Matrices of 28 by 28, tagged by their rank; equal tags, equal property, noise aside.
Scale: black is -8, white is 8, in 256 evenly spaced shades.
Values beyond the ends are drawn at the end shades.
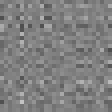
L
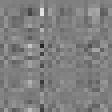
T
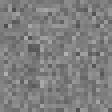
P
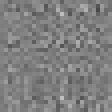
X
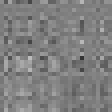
T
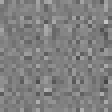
L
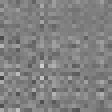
L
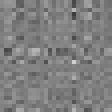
T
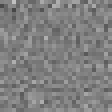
P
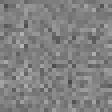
P
